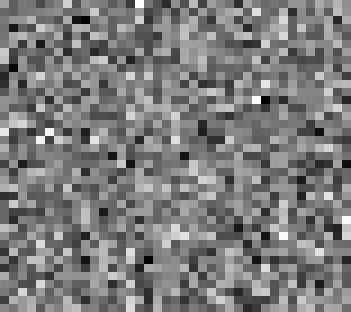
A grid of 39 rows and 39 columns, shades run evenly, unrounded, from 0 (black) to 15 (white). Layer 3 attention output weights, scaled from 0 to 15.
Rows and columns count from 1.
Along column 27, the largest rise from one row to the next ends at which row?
2
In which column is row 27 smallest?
12
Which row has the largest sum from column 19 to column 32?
5
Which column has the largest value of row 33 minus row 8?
15
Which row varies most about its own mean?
30
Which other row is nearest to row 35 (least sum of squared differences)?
16
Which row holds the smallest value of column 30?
13
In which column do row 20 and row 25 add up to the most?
37
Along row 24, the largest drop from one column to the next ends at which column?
9
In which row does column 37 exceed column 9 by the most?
3
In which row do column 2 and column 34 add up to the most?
38
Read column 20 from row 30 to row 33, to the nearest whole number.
12 5 6 8
